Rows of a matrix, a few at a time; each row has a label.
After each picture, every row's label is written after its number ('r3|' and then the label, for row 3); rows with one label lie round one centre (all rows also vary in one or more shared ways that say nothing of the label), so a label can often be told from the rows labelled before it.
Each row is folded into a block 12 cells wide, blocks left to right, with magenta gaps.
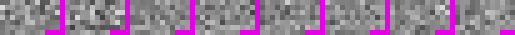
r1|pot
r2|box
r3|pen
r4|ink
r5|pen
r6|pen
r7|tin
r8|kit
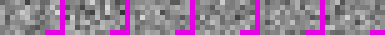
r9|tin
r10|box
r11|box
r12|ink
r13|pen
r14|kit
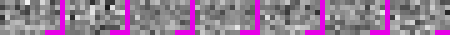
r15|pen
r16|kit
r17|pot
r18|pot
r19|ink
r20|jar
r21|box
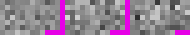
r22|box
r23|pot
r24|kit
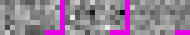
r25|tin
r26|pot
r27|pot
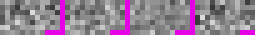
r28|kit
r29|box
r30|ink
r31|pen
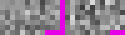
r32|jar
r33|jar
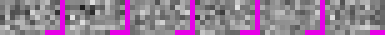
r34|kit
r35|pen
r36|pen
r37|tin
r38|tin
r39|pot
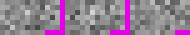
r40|jar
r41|kit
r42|pot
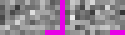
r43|kit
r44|pot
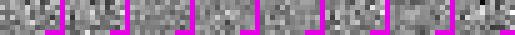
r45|pot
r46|ink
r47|pot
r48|kit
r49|jar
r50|pen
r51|tin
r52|kit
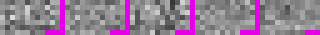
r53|box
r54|box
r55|ink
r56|ink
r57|pen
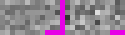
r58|ink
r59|kit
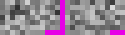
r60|kit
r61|box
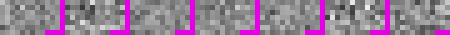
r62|jar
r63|pen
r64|kit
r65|tin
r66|kit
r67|tin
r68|tin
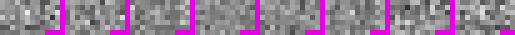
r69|jar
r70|jar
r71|tin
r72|pot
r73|jar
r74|ink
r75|box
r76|box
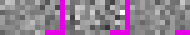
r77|pot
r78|pen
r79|pot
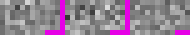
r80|jar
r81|tin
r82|box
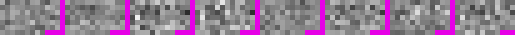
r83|pen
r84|pen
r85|pot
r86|jar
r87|ink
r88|ink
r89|kit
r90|box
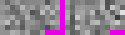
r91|box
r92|pen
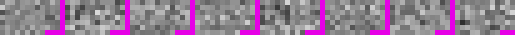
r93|pot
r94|kit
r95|jar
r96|box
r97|pen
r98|jar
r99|kit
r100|pen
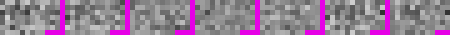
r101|pot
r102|kit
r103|box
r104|kit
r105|box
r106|box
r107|jar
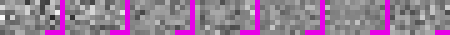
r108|pot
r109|kit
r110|kit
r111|tin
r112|pen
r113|pot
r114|box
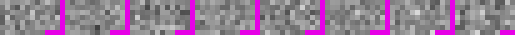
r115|jar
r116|tin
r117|pot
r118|ink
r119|tin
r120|jar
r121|ink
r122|ink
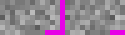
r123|tin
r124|tin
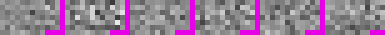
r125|box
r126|box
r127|box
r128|pen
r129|tin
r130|jar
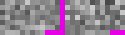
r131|pot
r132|pot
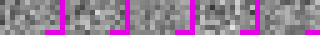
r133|kit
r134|kit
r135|jar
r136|box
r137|tin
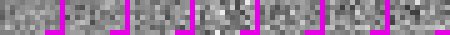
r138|kit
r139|tin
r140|box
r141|ink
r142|kit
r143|kit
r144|pen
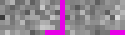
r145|tin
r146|tin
